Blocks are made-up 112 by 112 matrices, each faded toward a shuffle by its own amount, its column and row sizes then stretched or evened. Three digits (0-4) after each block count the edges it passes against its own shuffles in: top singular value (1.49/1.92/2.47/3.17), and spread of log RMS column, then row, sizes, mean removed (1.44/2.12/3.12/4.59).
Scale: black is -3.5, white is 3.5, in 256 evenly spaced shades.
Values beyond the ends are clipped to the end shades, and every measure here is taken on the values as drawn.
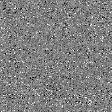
1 1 2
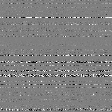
3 0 4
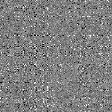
2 2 2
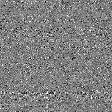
1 0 2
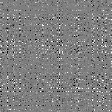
3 3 3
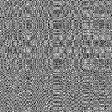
4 1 0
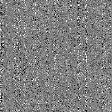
1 3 0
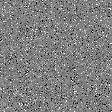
1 1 0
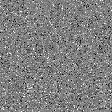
2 0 0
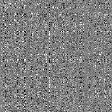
2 3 2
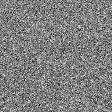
0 1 0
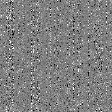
0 3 0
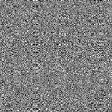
3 1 2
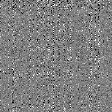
2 3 2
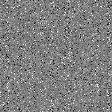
0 2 0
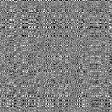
4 2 3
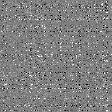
0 2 3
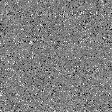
0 0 2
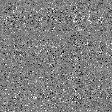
0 1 2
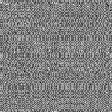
4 0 0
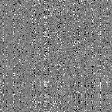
2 3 1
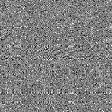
3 0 2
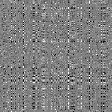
4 3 2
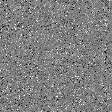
0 1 0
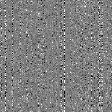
3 3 0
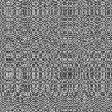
4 1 3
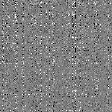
0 3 2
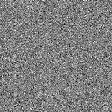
2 0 0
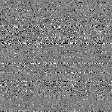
2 0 3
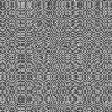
4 2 1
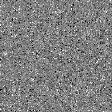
1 1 1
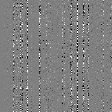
3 4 1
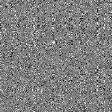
2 2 1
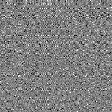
3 0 2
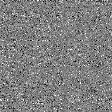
0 1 2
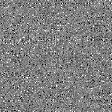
2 1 2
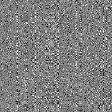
3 3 0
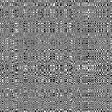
4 3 3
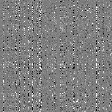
3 3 1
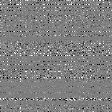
1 2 4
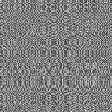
4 1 1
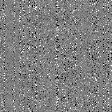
1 3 0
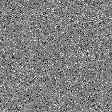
1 0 0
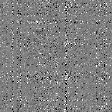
1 3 2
